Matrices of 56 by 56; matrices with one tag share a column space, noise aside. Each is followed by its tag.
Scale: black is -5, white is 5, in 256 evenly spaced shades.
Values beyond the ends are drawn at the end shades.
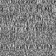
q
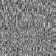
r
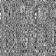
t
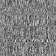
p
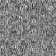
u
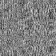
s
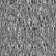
q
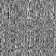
t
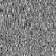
r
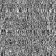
s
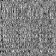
t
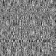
p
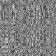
t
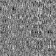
u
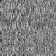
r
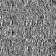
p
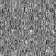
s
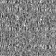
q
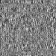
q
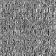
s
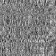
p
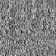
s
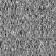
u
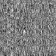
s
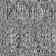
t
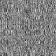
s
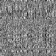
t
